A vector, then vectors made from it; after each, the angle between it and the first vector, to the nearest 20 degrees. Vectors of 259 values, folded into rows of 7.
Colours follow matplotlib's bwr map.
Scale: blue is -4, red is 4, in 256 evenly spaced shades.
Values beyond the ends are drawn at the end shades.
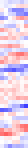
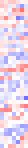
140 degrees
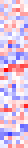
140 degrees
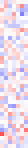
80 degrees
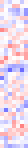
40 degrees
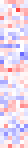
140 degrees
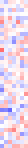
80 degrees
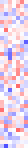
100 degrees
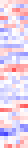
160 degrees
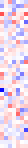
100 degrees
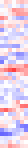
160 degrees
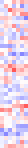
140 degrees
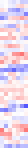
20 degrees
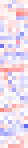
140 degrees
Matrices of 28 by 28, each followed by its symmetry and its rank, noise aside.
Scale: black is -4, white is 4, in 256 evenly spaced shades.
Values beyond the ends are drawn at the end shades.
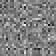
no symmetry, rank five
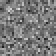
symmetric, rank six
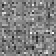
no symmetry, rank six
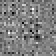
symmetric, rank five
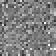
no symmetry, rank seven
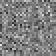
antisymmetric, rank six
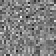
no symmetry, rank seven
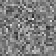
no symmetry, rank seven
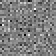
no symmetry, rank five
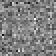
no symmetry, rank seven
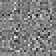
antisymmetric, rank six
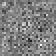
symmetric, rank five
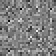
symmetric, rank six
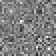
symmetric, rank five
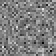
symmetric, rank six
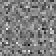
no symmetry, rank five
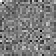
symmetric, rank five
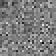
symmetric, rank six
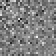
symmetric, rank seven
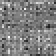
no symmetry, rank five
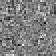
antisymmetric, rank six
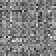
antisymmetric, rank six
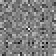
symmetric, rank five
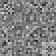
symmetric, rank five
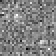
symmetric, rank seven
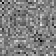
symmetric, rank six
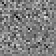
symmetric, rank five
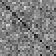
symmetric, rank six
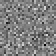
no symmetry, rank seven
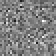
no symmetry, rank seven
